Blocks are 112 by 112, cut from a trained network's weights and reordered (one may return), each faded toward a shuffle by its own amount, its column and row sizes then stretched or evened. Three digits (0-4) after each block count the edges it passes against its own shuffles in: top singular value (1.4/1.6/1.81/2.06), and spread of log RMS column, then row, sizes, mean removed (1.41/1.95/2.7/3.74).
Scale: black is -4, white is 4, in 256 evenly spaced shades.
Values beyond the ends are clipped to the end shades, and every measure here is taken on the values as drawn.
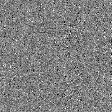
1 2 0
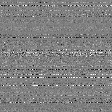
2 0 4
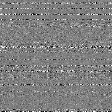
2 0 4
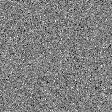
0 0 0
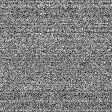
3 0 1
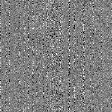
1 4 0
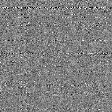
1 1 3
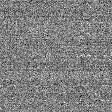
1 1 0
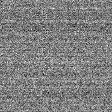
3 1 1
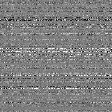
4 1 4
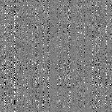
2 4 2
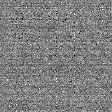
2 2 1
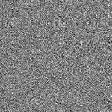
4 1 0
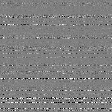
3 0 4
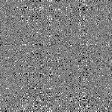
4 3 3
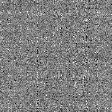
0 3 0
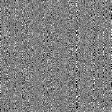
3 4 0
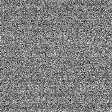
1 2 0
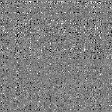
3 3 3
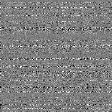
0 2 4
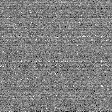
3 1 2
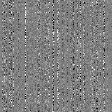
2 4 1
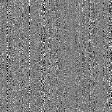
2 4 0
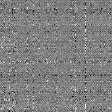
3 3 2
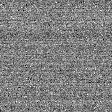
2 0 1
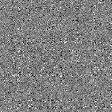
1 2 2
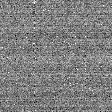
3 1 0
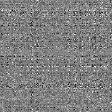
2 3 3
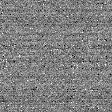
2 1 1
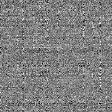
2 3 2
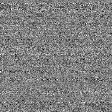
0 1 3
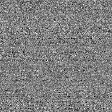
0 0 3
